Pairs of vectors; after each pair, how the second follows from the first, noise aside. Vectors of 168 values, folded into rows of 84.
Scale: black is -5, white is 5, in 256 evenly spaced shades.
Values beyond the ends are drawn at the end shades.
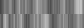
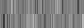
reversed, negated, partly zeroed.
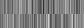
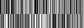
reversed, negated, scaled up.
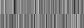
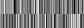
scaled up.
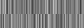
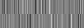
reversed, negated, partly zeroed.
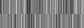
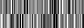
reversed, scaled up.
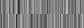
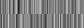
copied.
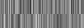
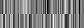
reversed, negated, scaled up.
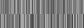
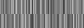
copied.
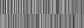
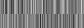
sign-scrambled.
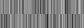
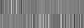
reversed, negated, partly zeroed.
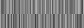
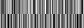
scaled up.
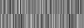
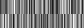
reversed, negated, scaled up.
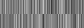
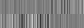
reversed, negated, partly zeroed.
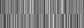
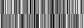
reversed, negated, scaled up.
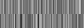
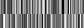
reversed, scaled up.
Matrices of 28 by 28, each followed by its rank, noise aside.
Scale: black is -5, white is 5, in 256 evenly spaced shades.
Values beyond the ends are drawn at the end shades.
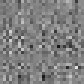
four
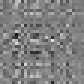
three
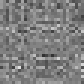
four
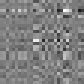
two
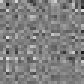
four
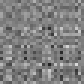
three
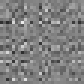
three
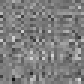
four
